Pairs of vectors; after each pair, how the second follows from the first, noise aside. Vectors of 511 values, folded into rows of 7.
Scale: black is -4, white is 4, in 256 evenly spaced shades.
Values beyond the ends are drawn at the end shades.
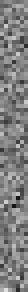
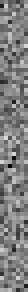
wrapped around.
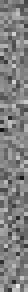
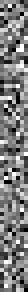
wrapped around, scaled up.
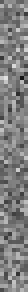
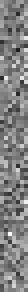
sign-scrambled.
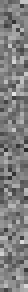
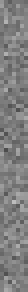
wrapped around, shrunk.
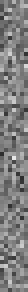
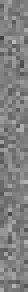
wrapped around, shrunk.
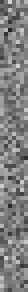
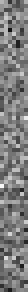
sign-scrambled.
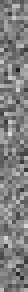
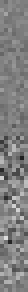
wrapped around, negated, partly zeroed.
